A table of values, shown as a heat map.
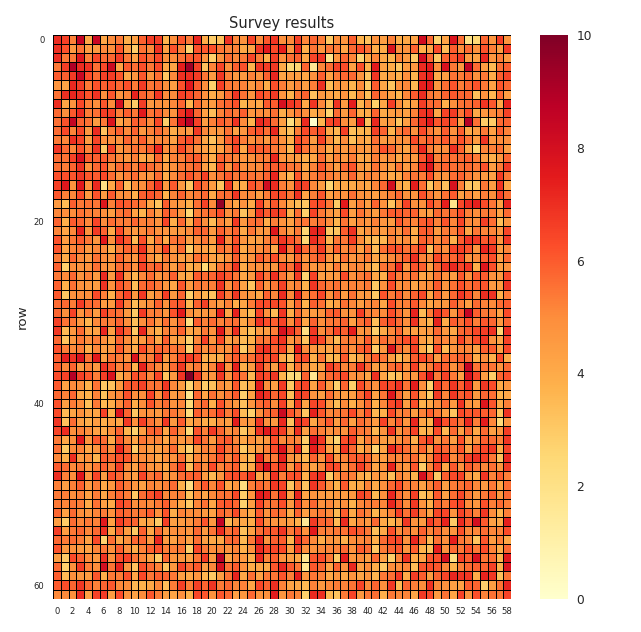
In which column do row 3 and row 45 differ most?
17
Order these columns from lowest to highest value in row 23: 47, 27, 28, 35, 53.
28, 35, 27, 53, 47
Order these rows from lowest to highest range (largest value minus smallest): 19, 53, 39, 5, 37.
19, 5, 39, 53, 37
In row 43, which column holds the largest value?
27
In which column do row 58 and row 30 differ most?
46
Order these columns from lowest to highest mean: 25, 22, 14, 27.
25, 14, 22, 27
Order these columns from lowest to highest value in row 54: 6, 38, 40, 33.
40, 38, 6, 33
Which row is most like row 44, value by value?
21
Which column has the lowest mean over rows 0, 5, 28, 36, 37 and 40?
20
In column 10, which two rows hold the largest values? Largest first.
35, 6
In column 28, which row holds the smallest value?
30
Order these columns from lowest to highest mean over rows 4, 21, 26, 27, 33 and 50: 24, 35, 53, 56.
24, 35, 56, 53
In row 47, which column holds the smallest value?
47
